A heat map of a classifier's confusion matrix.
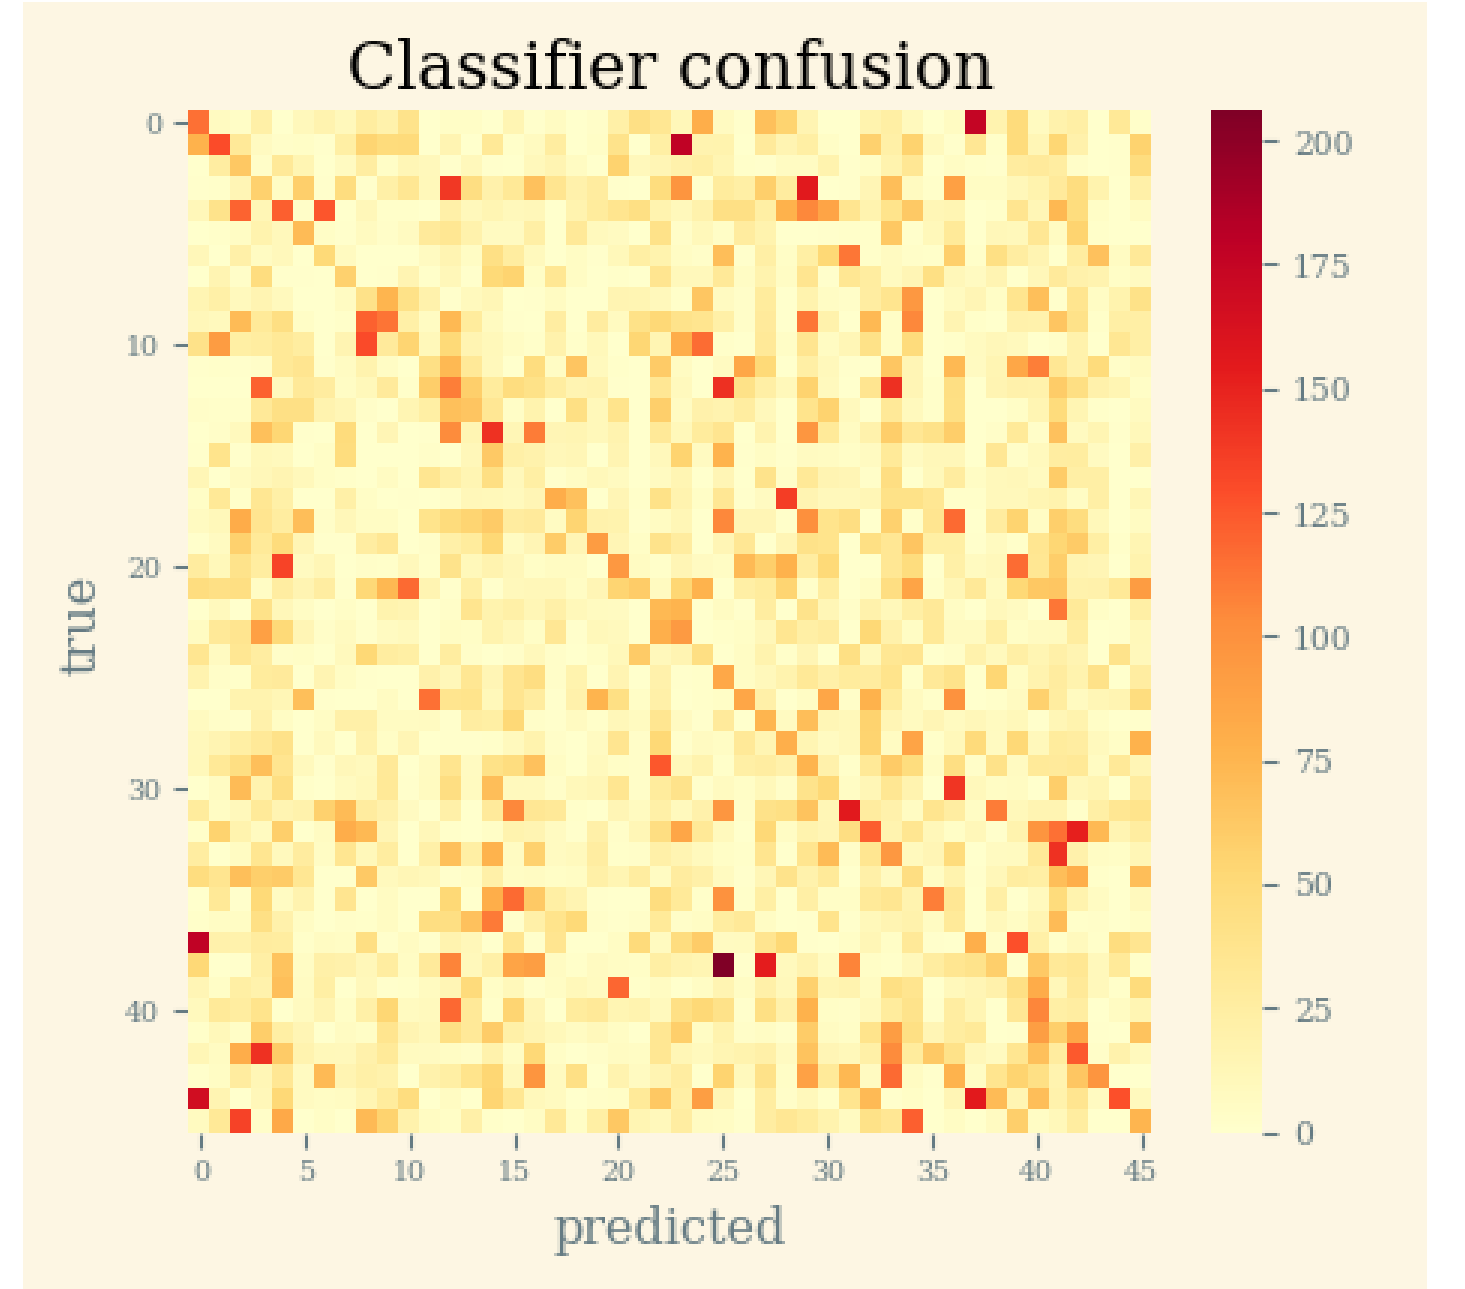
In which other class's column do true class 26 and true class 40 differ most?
11
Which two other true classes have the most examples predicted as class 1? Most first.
10, 32
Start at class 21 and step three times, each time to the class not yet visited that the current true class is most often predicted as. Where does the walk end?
34
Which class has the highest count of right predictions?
31
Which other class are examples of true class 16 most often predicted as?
41
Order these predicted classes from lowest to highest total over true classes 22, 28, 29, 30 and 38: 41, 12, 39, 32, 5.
5, 39, 32, 12, 41
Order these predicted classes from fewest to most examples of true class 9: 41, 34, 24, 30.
30, 24, 41, 34
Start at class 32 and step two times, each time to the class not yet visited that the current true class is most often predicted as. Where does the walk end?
3
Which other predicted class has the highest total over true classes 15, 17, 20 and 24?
28
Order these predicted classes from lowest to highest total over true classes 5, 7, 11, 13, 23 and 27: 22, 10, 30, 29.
10, 30, 29, 22
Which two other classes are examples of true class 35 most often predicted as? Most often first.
15, 25
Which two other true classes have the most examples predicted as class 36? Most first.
30, 18
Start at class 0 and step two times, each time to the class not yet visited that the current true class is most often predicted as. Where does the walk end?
39
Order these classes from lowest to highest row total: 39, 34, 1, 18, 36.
36, 39, 34, 1, 18
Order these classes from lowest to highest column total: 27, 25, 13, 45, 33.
13, 45, 27, 25, 33
